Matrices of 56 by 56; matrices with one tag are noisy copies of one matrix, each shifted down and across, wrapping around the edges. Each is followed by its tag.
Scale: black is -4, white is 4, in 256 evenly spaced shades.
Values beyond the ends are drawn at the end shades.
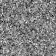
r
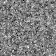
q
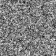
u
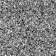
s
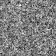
u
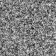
q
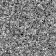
u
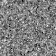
u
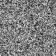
s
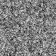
r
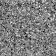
s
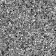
r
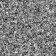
q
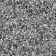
r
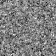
q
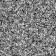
u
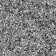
r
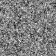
r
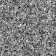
u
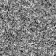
u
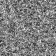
q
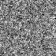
u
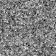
s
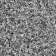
q
